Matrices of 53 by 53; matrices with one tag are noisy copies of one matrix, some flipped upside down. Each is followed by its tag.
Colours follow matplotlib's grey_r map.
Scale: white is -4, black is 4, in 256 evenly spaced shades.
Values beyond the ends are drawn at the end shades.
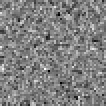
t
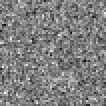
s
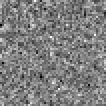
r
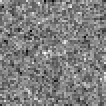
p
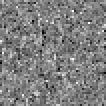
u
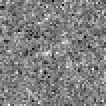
p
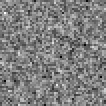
s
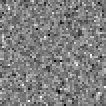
t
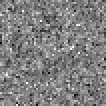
u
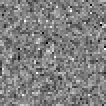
u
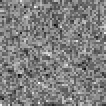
p
